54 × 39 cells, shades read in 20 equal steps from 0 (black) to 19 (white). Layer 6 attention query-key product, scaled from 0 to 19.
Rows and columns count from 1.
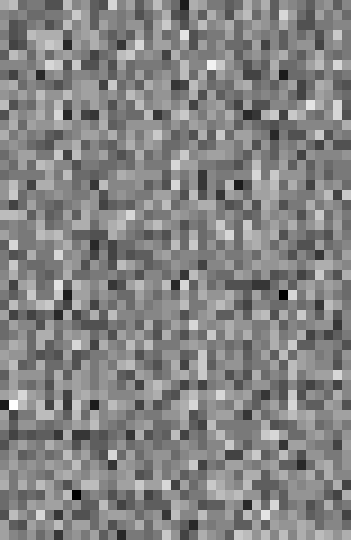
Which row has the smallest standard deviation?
13
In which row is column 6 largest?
7
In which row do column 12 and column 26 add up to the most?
19
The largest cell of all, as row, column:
41, 2
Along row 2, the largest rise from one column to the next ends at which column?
32
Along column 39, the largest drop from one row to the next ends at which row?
21
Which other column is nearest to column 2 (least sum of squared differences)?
22
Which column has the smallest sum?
11
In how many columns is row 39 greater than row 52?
10
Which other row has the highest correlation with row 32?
36
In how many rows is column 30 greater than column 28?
27
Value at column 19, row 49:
16
